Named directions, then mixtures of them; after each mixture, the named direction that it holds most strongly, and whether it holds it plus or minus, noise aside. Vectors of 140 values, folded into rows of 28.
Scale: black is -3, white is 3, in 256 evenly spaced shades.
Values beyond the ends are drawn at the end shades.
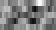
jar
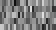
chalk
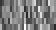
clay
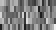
clay, minus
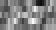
jar, minus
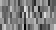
clay, minus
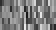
clay, plus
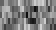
jar, plus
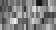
jar, minus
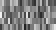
clay, minus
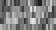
jar, minus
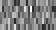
chalk, plus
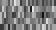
chalk, minus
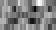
jar, plus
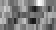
jar, plus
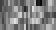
jar, minus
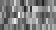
chalk, minus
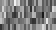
chalk, minus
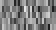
clay, minus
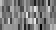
clay, minus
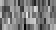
clay, minus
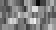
jar, minus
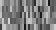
clay, minus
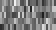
chalk, minus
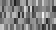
chalk, plus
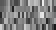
chalk, plus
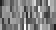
clay, plus
